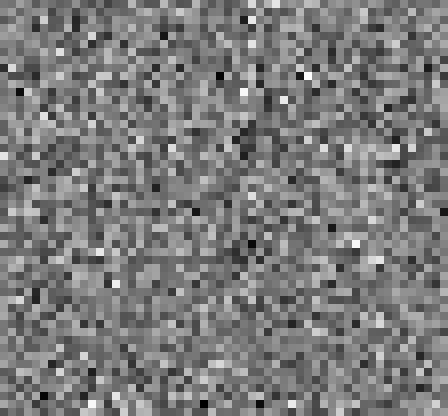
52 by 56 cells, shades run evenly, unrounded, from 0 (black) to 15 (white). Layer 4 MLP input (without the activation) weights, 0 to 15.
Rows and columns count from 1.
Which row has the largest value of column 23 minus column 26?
2
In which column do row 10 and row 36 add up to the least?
28
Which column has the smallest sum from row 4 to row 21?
10
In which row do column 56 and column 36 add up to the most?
13
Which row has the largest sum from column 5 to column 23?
17
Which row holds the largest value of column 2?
9
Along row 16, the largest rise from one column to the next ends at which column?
48
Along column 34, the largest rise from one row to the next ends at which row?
30
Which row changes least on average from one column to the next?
43
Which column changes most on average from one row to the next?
32
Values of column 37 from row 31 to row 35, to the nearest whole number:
7 7 5 7 7
